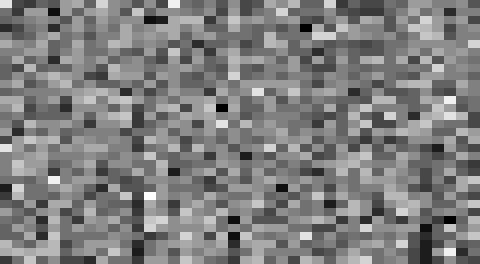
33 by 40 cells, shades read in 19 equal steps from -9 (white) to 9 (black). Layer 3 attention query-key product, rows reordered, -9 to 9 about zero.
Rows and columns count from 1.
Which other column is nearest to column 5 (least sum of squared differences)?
26
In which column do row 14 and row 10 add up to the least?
20
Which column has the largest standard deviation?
36
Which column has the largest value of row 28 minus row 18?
38
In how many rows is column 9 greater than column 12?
8
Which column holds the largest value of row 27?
32
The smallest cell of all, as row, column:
25, 13
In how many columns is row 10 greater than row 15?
19
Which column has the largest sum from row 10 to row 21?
12
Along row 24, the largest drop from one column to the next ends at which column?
2
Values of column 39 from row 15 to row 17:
-4 1 -4
